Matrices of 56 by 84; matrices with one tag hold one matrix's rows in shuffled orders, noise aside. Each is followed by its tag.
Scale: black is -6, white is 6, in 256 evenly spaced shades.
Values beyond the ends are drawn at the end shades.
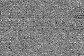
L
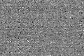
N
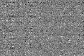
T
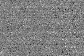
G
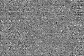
L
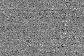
G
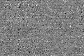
N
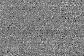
G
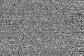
L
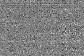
G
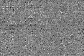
T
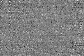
L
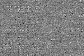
N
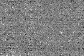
T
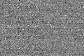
N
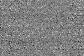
L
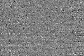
L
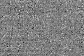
N
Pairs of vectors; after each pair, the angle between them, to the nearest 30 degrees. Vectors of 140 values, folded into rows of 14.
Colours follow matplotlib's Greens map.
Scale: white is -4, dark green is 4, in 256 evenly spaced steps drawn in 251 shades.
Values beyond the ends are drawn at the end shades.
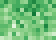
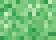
120 degrees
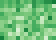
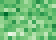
60 degrees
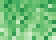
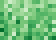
150 degrees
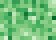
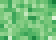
150 degrees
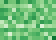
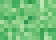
60 degrees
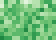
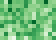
90 degrees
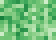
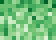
120 degrees
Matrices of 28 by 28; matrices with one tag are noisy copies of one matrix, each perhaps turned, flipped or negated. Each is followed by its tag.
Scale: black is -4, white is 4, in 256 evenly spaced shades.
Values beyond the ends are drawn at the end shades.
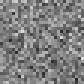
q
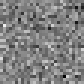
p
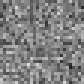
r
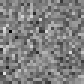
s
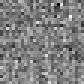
r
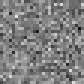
s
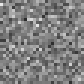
p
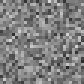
q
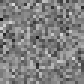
q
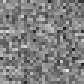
r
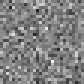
p
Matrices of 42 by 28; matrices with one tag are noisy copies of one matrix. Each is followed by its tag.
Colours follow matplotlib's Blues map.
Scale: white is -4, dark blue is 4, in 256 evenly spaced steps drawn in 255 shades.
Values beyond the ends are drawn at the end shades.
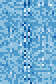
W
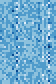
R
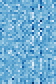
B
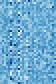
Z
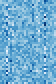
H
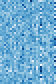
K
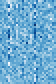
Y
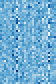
R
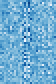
W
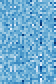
K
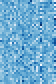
K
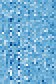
Z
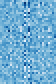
W
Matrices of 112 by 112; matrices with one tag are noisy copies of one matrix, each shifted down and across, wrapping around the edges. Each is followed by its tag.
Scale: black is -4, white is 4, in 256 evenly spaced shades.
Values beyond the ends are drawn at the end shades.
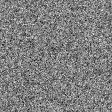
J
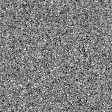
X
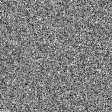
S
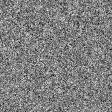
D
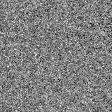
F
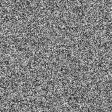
F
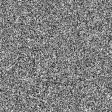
D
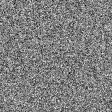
S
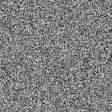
S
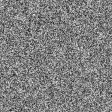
D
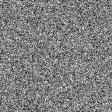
F
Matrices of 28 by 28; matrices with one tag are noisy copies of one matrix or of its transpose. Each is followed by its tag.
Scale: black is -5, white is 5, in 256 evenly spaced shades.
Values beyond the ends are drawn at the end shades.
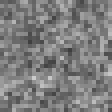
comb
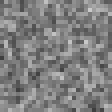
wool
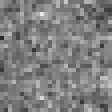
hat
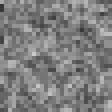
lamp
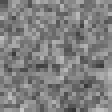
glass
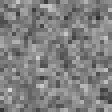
wool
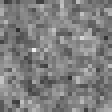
lamp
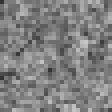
comb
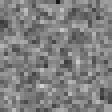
wool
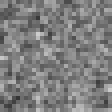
hat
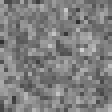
lamp
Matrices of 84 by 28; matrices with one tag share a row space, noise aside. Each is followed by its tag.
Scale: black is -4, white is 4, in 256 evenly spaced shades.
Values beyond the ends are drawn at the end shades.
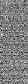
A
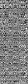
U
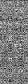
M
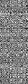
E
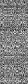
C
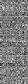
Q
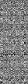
A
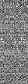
C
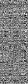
U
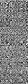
E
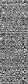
Q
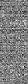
Q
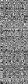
A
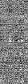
M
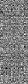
A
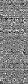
A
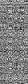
M
